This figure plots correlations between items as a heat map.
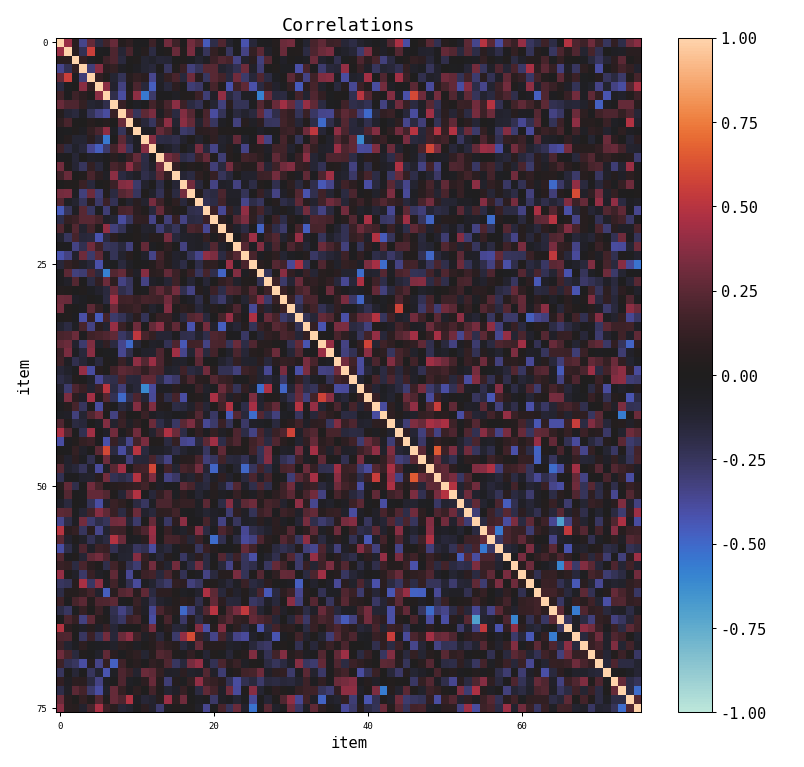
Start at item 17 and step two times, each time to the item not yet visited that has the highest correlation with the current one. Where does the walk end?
43
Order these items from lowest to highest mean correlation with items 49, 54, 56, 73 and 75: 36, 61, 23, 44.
23, 44, 61, 36
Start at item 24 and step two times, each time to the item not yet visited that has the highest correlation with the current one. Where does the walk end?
20
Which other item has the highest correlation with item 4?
1
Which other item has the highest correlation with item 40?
34
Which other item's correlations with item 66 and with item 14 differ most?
26
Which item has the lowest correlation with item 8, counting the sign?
40
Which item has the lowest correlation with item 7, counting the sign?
70
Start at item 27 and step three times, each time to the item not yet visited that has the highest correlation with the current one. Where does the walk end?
46
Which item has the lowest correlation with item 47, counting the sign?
62
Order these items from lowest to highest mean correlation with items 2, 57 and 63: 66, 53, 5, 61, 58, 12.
12, 66, 53, 58, 5, 61
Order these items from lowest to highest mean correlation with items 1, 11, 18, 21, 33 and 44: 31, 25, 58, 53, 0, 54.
54, 25, 31, 53, 58, 0
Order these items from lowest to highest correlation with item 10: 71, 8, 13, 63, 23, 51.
8, 71, 23, 63, 13, 51
